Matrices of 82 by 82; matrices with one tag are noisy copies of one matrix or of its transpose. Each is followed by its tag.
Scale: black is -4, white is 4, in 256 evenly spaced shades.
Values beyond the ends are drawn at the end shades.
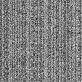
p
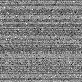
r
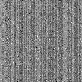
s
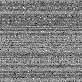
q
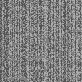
p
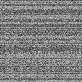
r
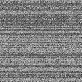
q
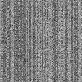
q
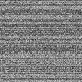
r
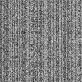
p
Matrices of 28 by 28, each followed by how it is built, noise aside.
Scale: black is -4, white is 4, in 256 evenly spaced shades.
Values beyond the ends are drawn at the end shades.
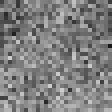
smooth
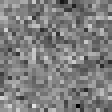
smooth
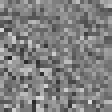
lower triangular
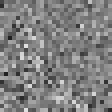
lower triangular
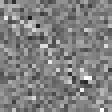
banded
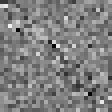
banded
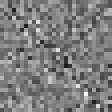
banded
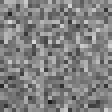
repeating columns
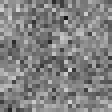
smooth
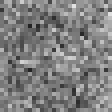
smooth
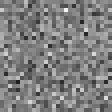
repeating columns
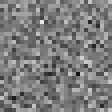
noise
